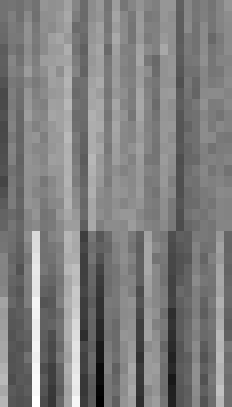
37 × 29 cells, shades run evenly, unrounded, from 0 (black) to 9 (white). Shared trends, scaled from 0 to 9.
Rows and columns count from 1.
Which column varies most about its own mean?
13
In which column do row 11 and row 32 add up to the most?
5
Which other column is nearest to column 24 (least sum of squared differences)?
3
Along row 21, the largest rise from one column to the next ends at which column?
12
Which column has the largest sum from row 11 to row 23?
9
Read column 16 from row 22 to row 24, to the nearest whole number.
5 5 5
